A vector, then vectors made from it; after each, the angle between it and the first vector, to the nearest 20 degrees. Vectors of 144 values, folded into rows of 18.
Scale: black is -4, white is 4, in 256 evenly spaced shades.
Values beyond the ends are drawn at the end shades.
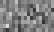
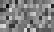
100 degrees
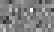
80 degrees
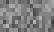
60 degrees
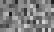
140 degrees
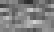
80 degrees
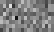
100 degrees
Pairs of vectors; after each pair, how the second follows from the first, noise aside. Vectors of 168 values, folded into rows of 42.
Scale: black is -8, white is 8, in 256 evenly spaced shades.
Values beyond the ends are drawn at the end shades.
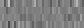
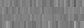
reversed, shrunk.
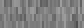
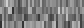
reversed, negated, scaled up.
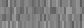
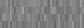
negated, shrunk.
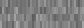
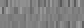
negated, partly zeroed.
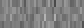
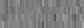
negated, partly zeroed.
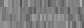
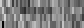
reversed, negated, scaled up.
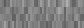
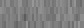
reversed, negated, shrunk.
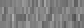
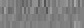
negated, partly zeroed.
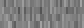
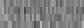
copied.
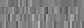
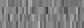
copied.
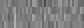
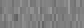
reversed, shrunk.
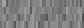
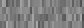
copied.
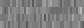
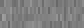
reversed, shrunk.
